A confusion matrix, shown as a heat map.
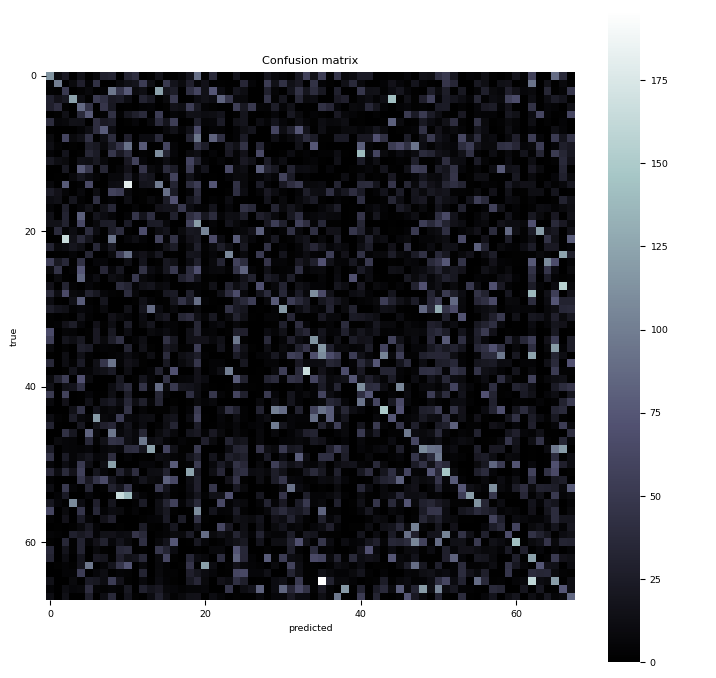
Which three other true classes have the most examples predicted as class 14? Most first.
2, 10, 40
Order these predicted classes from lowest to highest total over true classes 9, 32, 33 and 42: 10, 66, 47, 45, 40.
66, 47, 45, 10, 40
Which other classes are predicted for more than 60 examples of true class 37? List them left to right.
8, 42, 67
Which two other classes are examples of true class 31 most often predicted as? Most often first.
53, 58
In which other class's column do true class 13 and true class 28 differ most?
62
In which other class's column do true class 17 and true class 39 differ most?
24
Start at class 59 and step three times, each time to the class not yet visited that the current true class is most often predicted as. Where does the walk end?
4
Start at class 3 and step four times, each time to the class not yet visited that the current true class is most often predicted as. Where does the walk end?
55
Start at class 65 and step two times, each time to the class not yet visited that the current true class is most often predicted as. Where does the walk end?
57
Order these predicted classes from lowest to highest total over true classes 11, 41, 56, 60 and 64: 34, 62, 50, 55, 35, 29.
34, 29, 62, 55, 50, 35
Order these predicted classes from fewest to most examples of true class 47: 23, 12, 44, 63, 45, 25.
45, 44, 25, 23, 63, 12
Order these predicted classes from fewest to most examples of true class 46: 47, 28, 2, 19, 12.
28, 47, 19, 12, 2
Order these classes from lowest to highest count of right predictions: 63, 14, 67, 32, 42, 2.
32, 2, 42, 63, 67, 14
